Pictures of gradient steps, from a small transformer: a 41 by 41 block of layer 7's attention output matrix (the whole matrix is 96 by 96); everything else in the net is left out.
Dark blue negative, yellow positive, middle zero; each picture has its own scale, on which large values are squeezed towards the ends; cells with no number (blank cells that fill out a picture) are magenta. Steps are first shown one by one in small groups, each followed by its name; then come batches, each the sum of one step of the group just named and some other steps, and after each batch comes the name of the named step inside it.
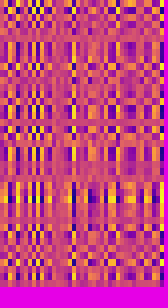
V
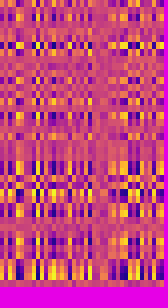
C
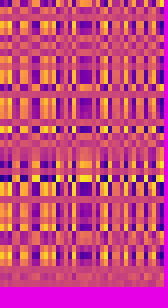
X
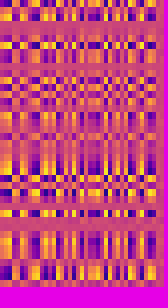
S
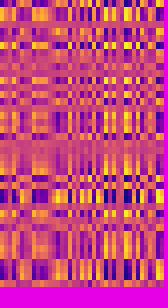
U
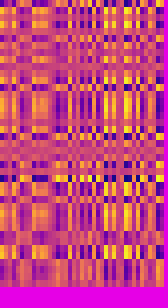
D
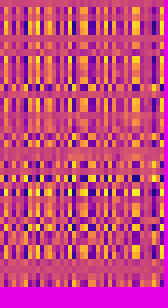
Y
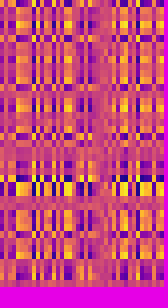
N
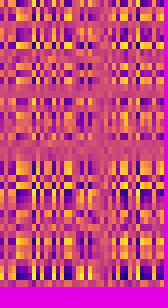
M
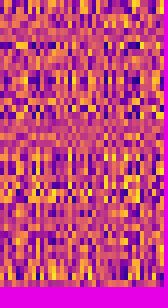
C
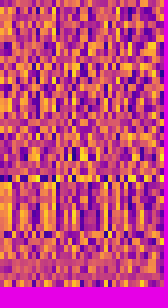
X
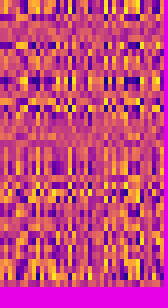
C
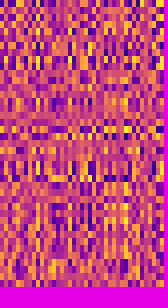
D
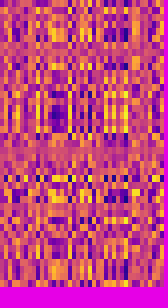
Y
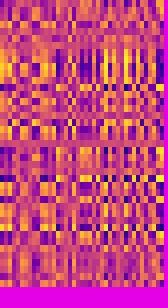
X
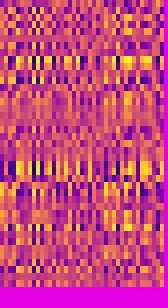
D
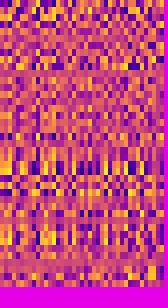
S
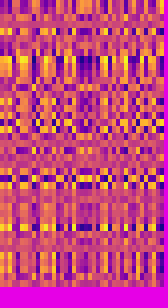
X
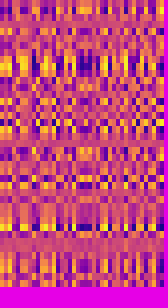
X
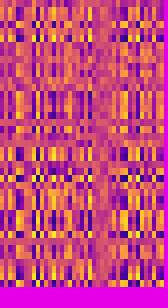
N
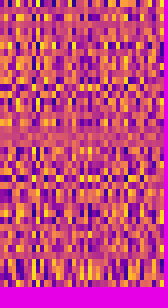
S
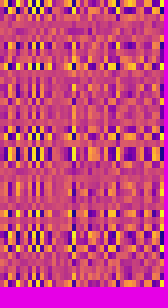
V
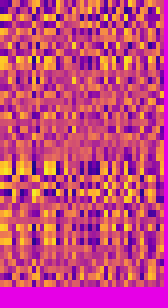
S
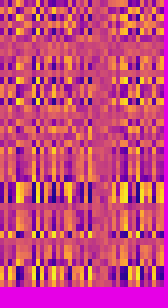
N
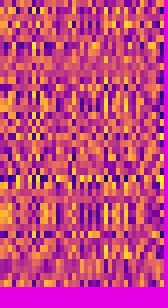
D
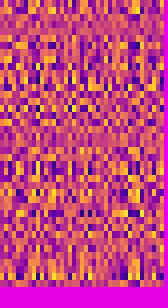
C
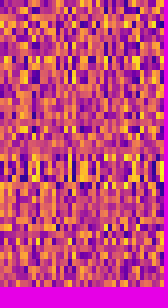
X
